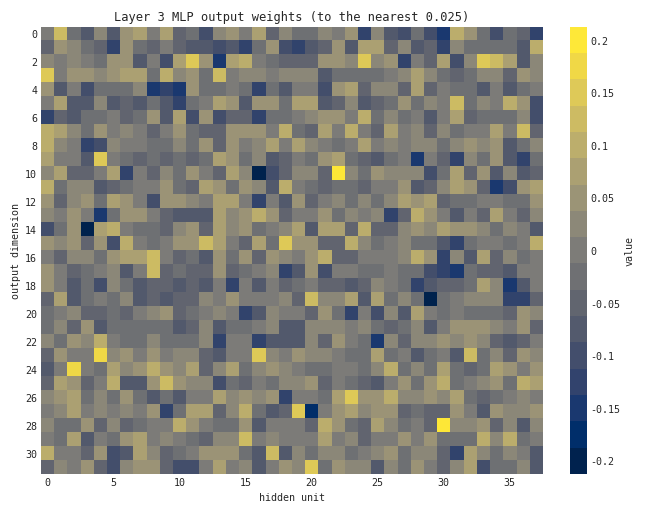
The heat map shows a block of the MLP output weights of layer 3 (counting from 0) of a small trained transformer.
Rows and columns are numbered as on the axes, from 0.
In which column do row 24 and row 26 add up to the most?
2
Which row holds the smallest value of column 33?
31
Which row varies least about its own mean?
21
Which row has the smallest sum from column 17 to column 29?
18
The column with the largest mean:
22
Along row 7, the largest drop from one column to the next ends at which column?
37
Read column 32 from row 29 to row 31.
-0.025 0.075 0.075
